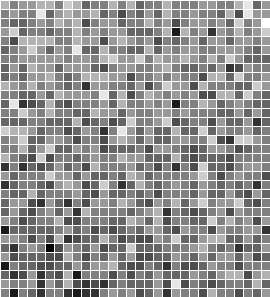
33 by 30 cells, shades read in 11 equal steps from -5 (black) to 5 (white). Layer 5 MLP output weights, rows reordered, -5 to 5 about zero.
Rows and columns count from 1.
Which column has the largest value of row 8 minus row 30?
19
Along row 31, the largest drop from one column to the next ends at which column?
9
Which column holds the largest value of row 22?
4
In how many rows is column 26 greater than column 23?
11
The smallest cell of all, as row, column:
28, 6
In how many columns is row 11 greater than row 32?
15
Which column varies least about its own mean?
21
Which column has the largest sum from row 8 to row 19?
14
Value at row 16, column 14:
2
